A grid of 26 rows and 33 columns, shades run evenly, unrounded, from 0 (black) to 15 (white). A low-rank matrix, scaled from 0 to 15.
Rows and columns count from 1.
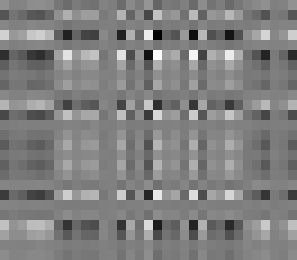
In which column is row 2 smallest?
17
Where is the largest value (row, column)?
6, 18
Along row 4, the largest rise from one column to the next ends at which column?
23
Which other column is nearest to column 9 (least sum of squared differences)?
19
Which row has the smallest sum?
4
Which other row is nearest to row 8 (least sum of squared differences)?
22
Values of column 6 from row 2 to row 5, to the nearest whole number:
6 8 11 8
